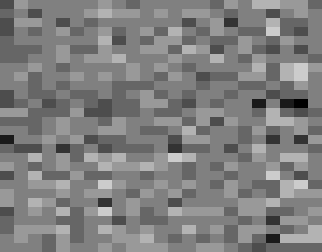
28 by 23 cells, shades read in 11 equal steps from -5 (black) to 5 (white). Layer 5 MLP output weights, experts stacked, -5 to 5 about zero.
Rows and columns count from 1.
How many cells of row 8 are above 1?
3
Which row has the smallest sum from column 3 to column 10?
17
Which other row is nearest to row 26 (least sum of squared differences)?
24
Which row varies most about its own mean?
12
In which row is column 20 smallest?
27
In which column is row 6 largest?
14
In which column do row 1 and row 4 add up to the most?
20
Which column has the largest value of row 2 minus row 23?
8
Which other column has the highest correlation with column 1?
22
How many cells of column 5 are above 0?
13
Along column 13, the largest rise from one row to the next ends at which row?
18
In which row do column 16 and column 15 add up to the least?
9
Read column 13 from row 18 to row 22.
3 0 0 0 1
